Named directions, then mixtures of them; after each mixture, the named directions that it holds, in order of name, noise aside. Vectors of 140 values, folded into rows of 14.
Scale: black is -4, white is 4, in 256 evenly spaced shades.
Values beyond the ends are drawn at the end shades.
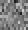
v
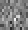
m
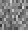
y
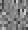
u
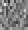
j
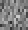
m, u.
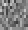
j.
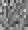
j.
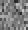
v.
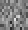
m.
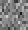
v, y.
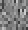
u.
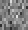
m, y.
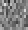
j.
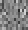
u.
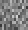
y.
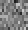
v.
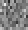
j.
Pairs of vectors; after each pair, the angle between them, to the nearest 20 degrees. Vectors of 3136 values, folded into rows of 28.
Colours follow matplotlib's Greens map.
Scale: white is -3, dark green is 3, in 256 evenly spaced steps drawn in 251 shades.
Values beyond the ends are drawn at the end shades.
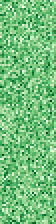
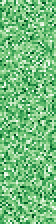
120 degrees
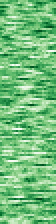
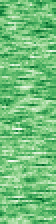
20 degrees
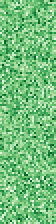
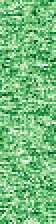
40 degrees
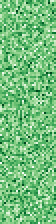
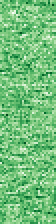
40 degrees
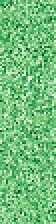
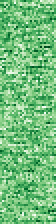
40 degrees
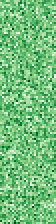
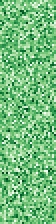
100 degrees
